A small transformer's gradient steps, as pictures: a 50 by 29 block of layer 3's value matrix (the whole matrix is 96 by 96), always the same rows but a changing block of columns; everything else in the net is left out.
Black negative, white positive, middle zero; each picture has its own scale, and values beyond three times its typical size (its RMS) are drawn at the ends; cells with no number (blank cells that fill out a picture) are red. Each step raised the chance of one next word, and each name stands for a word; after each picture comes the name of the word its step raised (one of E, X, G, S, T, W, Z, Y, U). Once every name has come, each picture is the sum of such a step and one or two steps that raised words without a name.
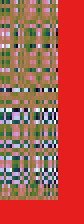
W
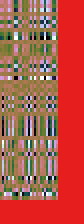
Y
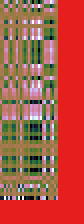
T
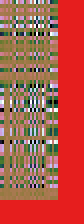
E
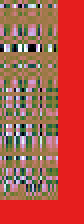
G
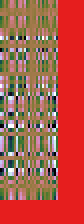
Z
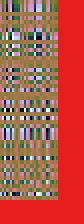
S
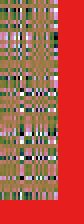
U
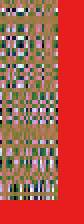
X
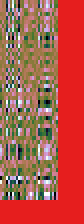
S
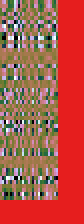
Y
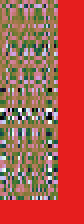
W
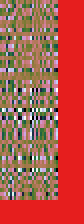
W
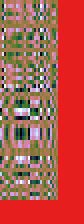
S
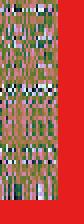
X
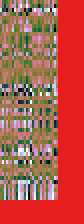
X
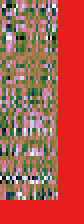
Y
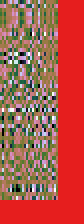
W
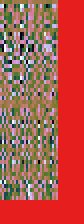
G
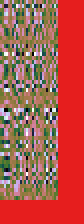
W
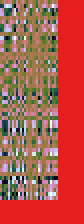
Y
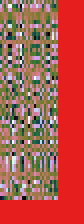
T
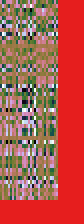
E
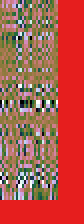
E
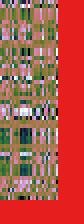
T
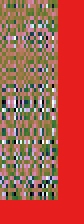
E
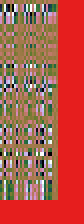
X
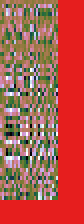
U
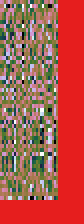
T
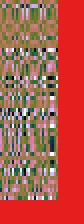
Z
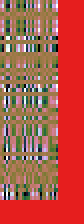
G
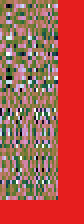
W
